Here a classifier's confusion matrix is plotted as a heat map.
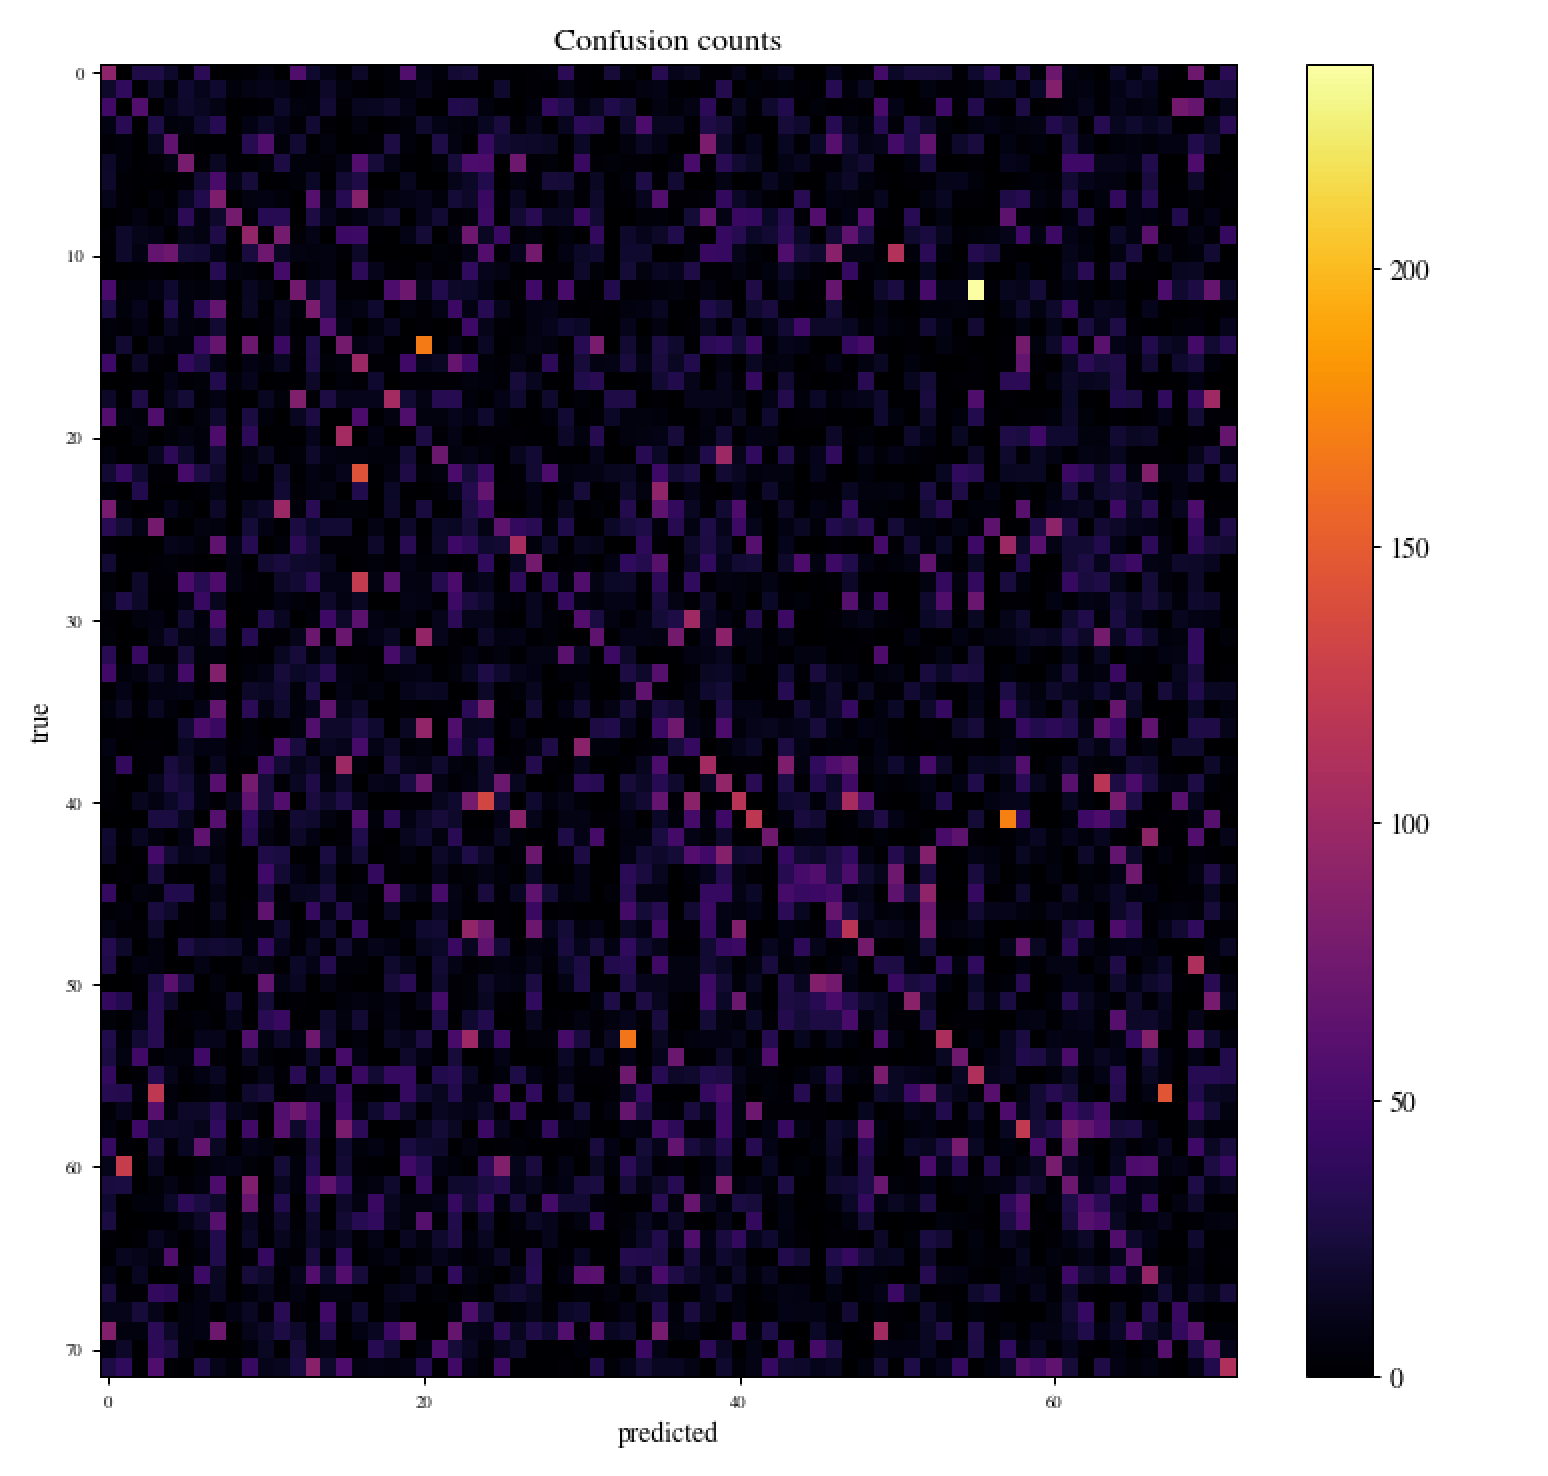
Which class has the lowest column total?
8
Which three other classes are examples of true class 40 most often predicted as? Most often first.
24, 47, 37
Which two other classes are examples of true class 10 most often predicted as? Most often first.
50, 46
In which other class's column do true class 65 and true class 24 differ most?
11
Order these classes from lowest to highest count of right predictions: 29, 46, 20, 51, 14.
20, 29, 14, 46, 51
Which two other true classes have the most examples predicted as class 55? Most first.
12, 29
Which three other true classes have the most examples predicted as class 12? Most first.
18, 57, 0
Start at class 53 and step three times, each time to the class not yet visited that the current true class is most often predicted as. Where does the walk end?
16
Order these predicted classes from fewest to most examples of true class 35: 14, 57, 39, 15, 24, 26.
26, 15, 39, 57, 14, 24
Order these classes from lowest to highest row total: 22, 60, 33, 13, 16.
13, 33, 16, 60, 22
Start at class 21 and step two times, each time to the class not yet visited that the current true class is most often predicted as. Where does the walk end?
63
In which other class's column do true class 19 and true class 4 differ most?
38
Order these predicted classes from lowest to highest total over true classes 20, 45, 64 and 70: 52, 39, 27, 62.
62, 27, 39, 52
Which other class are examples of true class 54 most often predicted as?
36
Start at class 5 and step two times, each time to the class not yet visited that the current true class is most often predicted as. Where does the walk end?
57
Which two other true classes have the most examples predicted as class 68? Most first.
2, 40
